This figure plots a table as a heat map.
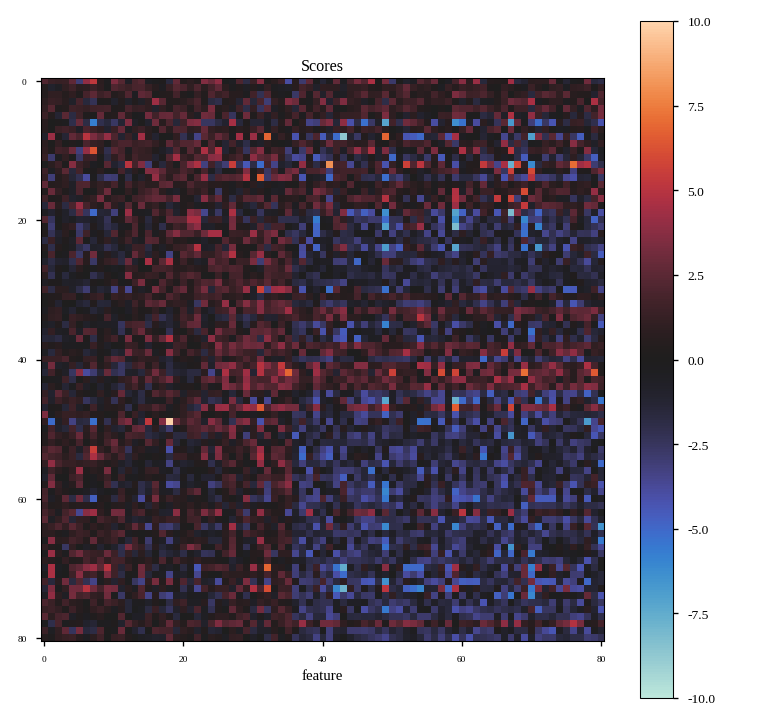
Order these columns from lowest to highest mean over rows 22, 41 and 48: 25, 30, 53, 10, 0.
53, 10, 0, 30, 25
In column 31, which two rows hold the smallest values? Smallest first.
12, 49
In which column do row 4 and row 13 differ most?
70
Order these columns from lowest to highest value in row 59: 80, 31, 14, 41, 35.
80, 14, 41, 31, 35
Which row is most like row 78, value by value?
39
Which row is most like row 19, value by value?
6
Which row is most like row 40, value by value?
75
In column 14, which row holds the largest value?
8
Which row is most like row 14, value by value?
30
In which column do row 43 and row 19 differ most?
67
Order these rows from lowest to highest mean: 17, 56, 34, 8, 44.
56, 8, 34, 17, 44
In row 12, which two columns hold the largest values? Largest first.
41, 76
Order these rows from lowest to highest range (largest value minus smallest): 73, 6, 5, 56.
5, 56, 6, 73
